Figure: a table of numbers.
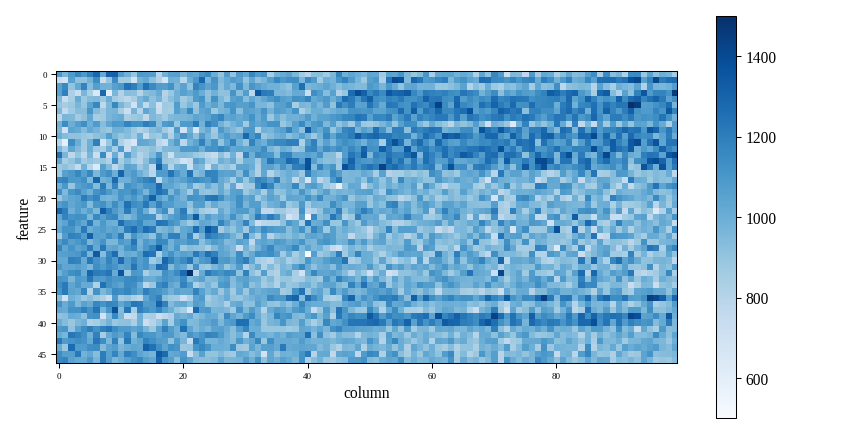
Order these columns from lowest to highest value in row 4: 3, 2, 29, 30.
2, 30, 3, 29
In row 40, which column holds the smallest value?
14
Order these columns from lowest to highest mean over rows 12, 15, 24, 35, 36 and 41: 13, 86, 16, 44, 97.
13, 44, 86, 16, 97
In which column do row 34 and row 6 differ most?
92
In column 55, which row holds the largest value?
1
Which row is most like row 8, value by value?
25
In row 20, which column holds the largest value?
15
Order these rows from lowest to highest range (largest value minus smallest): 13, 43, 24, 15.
43, 24, 13, 15
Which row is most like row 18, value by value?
28
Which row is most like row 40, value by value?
10
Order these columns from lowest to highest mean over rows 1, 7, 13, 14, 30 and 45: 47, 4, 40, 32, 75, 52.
4, 32, 52, 75, 47, 40
